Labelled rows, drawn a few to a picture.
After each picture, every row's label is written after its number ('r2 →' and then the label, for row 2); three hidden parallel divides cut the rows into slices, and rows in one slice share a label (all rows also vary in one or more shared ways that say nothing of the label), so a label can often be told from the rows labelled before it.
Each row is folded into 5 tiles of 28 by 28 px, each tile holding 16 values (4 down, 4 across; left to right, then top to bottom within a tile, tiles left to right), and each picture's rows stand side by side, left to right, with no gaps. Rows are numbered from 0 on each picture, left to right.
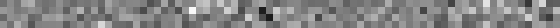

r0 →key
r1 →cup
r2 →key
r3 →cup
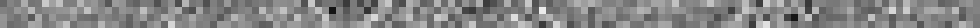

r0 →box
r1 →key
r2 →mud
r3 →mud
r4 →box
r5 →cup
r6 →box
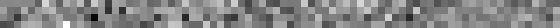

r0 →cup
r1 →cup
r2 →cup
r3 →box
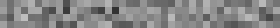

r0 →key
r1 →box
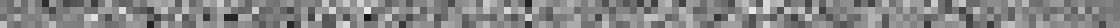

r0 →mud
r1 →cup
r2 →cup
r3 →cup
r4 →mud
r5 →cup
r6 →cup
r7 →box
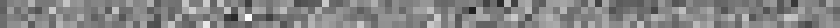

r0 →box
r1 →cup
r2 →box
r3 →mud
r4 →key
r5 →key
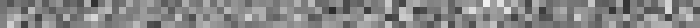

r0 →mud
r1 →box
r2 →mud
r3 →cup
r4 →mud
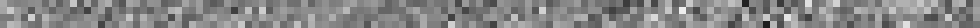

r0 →key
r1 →key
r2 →box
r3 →key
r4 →mud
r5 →mud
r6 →cup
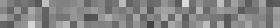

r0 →box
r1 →box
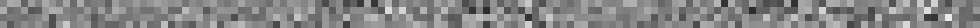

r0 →box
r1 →box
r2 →mud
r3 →mud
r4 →box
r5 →mud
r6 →cup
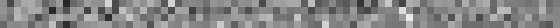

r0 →mud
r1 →key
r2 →mud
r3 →box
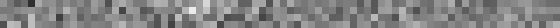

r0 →box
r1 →cup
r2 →key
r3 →key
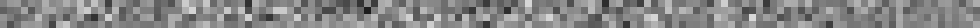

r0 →cup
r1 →cup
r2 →mud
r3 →mud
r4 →mud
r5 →key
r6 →key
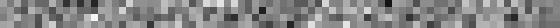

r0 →mud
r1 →cup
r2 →cup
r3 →cup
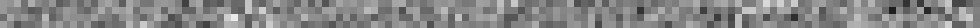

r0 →key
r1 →mud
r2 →box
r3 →box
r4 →key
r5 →cup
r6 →mud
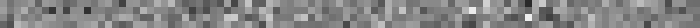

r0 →key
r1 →mud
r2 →key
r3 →cup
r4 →box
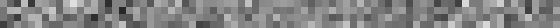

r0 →cup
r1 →key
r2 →box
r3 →cup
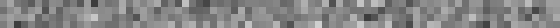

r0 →key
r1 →key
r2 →box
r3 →key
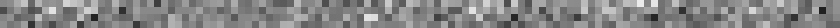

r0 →cup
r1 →box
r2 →mud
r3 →cup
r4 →cup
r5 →cup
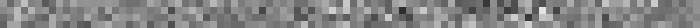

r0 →key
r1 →box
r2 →cup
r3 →mud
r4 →box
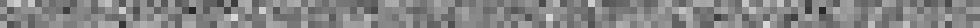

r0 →key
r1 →mud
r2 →key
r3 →key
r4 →key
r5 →cup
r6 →box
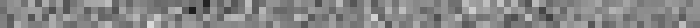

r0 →key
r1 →mud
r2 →key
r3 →cup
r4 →box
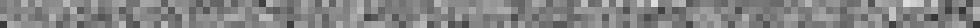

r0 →box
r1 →key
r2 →box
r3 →box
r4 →box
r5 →key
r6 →cup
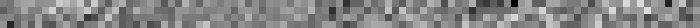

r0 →cup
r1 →box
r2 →mud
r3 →mud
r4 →cup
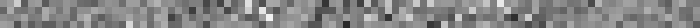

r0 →key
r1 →mud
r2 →mud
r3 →cup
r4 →box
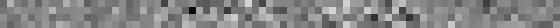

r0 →box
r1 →mud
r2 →cup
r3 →key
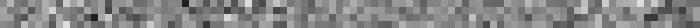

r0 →cup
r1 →mud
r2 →box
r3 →key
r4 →cup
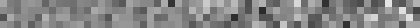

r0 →key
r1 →cup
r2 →mud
